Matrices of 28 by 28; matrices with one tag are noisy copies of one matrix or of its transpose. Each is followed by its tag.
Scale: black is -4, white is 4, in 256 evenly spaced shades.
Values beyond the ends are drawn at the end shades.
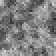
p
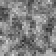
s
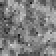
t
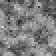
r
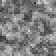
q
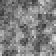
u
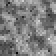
r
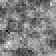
p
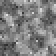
r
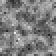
s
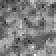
u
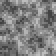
r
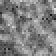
r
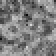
q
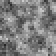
r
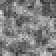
r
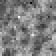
u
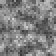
s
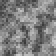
u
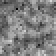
u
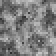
r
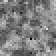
p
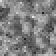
s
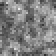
t
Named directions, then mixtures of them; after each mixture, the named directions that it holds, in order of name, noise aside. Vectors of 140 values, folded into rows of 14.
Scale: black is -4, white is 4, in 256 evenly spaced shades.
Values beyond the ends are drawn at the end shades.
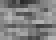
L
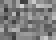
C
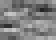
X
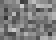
C.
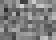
C.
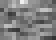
C, L, X.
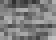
L.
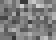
C.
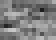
X.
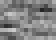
X.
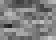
L, X.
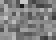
C.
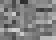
C, L, X.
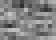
L, X.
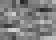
C, L, X.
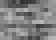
L.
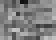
C, L.
